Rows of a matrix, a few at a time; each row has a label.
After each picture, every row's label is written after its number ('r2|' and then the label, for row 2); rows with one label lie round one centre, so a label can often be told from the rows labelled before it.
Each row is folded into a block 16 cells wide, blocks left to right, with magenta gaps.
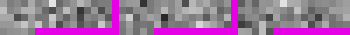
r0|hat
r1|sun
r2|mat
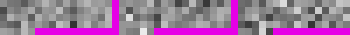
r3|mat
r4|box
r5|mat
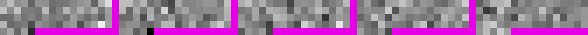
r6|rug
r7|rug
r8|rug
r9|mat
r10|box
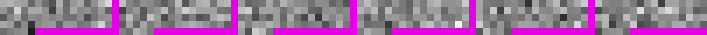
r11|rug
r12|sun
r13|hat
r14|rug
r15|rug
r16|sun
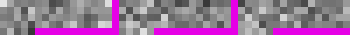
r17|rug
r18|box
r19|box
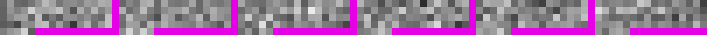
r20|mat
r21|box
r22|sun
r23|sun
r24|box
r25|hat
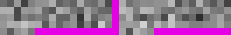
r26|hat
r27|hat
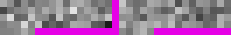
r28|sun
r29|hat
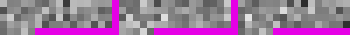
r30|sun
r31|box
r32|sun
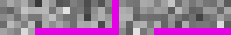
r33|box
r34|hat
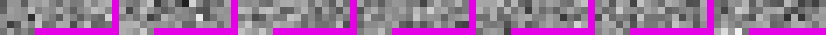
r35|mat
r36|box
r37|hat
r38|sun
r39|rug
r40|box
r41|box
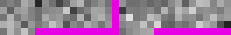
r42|box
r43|sun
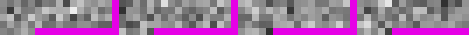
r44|sun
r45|mat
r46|rug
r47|box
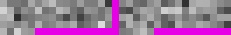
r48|hat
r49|sun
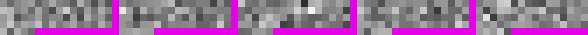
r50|hat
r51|hat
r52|sun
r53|hat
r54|box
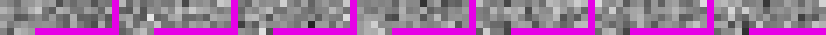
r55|hat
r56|sun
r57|mat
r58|box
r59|rug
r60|rug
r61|rug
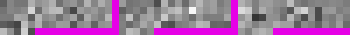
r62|mat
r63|sun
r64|hat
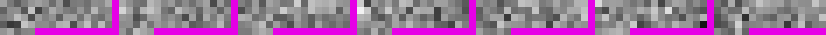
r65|mat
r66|hat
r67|sun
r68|hat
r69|mat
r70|sun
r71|mat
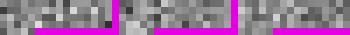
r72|sun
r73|box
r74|hat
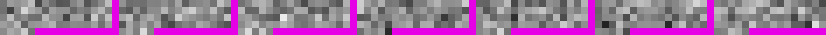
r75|box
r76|sun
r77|box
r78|rug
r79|box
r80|mat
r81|hat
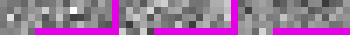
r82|sun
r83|mat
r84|box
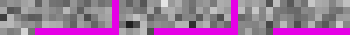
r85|box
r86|mat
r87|rug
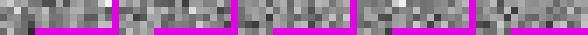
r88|rug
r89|sun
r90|mat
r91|mat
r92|mat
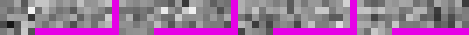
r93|mat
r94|sun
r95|rug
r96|hat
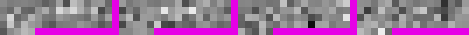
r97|sun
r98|sun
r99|mat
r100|box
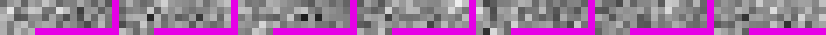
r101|hat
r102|mat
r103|hat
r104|mat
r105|hat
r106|sun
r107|mat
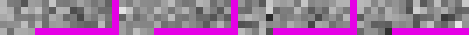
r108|hat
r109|hat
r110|mat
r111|rug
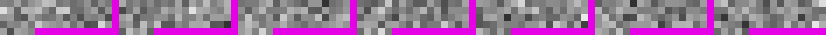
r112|hat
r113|sun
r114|box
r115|box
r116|mat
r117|box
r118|rug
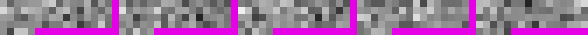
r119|hat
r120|hat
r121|hat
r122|sun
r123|rug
